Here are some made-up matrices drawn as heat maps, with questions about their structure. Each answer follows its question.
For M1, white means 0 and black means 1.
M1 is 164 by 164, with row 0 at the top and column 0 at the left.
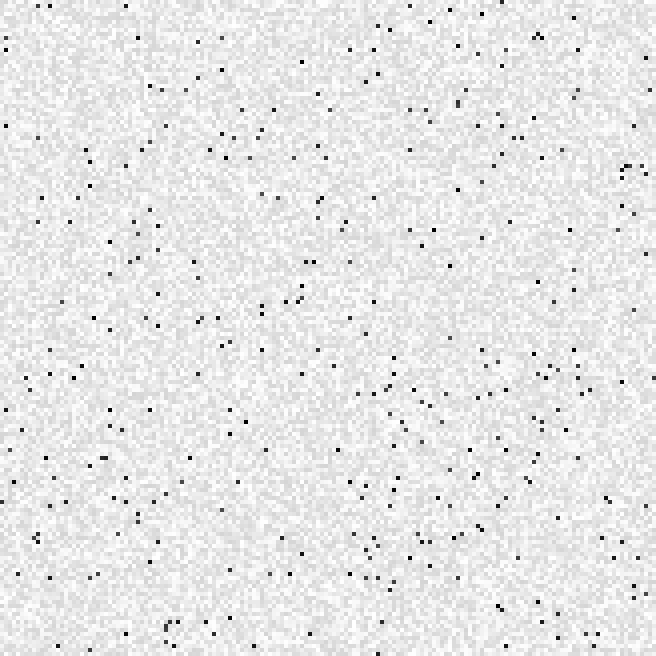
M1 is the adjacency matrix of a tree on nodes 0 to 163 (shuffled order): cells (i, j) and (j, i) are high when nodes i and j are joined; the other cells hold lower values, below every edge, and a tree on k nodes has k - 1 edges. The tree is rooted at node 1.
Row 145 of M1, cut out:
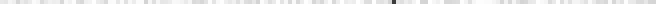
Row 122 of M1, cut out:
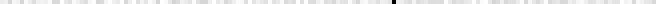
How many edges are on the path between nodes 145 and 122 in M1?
2
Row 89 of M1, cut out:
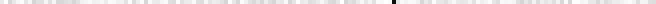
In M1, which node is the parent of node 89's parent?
93
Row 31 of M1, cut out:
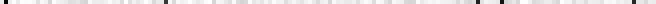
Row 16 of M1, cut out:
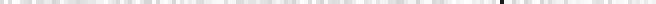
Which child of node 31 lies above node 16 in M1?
125
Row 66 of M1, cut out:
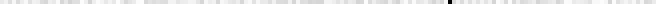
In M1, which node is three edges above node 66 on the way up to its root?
12
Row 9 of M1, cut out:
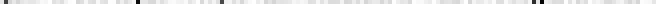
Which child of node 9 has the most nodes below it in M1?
135
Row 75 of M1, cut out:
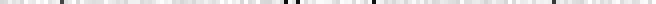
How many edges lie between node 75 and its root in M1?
3
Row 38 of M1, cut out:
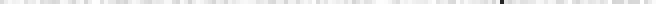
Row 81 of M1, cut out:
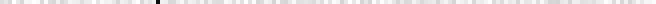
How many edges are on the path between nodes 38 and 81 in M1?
7
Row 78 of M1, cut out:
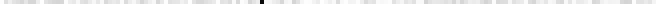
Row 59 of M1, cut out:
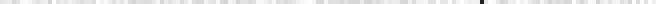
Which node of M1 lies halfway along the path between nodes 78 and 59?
87
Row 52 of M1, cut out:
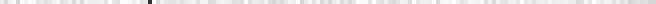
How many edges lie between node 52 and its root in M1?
3
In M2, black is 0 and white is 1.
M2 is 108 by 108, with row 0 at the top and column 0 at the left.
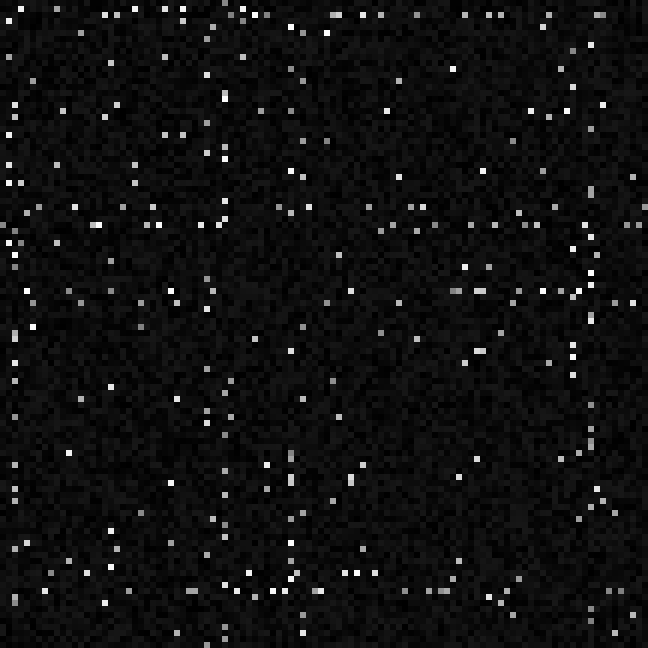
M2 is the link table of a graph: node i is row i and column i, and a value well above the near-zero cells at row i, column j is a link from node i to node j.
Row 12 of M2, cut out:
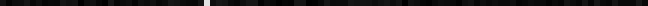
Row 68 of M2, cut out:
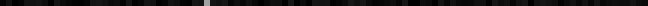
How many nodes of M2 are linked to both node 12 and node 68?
1
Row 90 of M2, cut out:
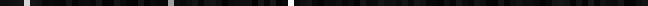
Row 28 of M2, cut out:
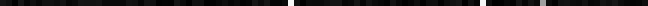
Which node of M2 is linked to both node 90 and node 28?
node 48
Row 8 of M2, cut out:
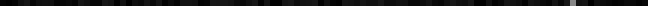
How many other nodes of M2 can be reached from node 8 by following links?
7
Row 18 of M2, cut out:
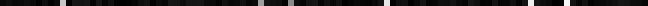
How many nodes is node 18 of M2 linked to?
6
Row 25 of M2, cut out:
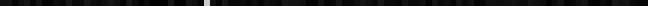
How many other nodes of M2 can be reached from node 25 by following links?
11
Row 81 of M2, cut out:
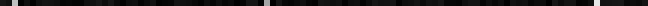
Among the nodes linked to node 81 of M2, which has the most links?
node 2
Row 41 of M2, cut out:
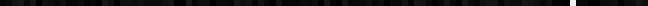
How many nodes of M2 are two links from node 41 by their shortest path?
6
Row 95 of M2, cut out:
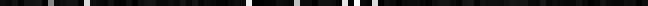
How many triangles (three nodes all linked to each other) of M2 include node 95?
0
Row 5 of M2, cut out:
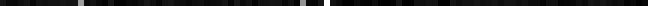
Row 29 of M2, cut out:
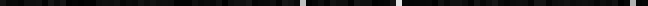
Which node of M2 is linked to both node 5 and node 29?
node 50
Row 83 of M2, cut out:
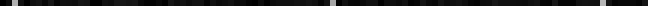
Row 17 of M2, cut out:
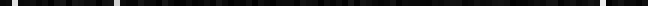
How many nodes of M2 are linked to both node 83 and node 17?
2
